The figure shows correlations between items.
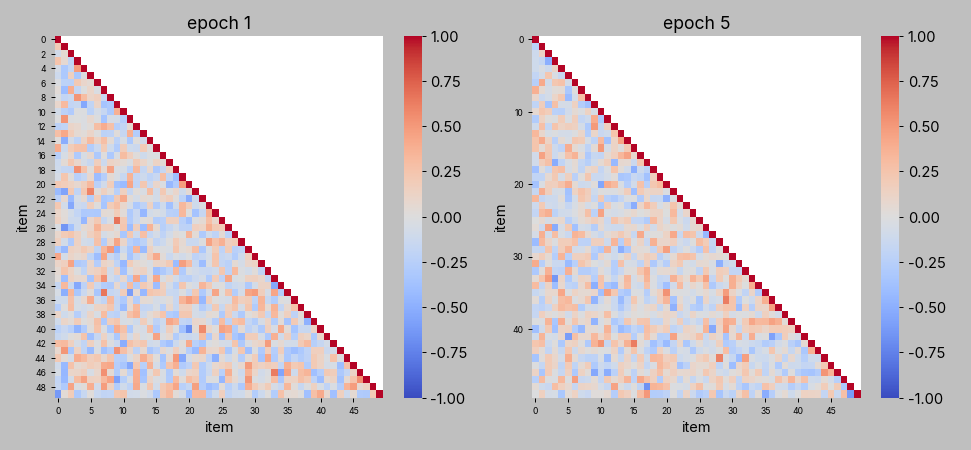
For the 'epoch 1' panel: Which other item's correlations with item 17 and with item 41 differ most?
39
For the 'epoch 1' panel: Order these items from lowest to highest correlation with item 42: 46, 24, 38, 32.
24, 46, 38, 32
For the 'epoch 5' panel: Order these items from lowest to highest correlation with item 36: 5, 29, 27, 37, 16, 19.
27, 16, 19, 5, 37, 29
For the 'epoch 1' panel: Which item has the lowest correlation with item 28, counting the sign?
41
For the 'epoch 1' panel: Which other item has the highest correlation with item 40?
22
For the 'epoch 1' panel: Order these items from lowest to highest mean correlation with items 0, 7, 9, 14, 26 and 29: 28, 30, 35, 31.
31, 28, 30, 35
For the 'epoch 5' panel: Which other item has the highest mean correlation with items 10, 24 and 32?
2
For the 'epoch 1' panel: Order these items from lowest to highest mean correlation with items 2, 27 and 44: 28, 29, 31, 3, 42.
28, 29, 31, 3, 42
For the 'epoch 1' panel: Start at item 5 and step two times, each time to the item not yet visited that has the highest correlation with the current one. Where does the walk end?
48
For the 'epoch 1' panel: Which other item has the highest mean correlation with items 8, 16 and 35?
29
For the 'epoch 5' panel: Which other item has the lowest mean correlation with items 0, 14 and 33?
3
